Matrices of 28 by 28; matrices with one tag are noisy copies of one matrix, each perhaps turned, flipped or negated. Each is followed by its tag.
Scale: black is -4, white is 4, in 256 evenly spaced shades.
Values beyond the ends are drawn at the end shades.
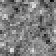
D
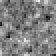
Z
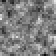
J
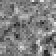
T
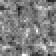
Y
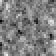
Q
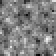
Z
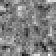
Y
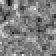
T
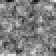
Q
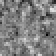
T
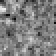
T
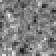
D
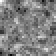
J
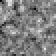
T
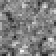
D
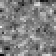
Q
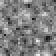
Z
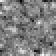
Q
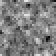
Z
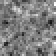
D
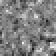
T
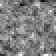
Q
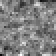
Q
